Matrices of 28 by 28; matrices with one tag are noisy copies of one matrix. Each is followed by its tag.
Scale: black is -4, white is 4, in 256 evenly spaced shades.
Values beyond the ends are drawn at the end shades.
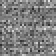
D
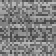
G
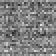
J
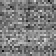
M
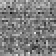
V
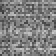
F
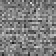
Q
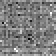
J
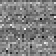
G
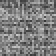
Q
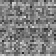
G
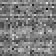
F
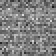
Q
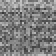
V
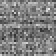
G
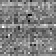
G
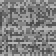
D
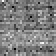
M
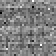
D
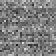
D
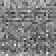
V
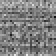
V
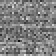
G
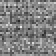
G
